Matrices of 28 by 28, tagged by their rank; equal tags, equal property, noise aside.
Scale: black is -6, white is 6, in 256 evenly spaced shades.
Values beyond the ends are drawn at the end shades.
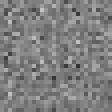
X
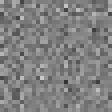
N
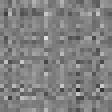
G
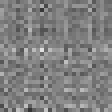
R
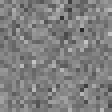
N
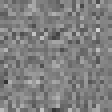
R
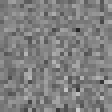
N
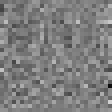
X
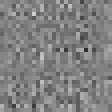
N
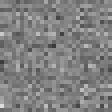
R
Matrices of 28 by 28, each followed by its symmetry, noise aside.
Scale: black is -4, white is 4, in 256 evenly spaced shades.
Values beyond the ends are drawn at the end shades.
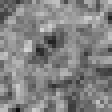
symmetric.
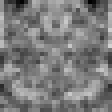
mirrored left to right.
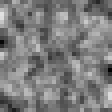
same after a half turn.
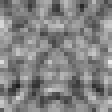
mirrored left to right.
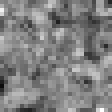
symmetric across the other diagonal.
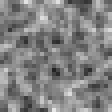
same after a half turn.
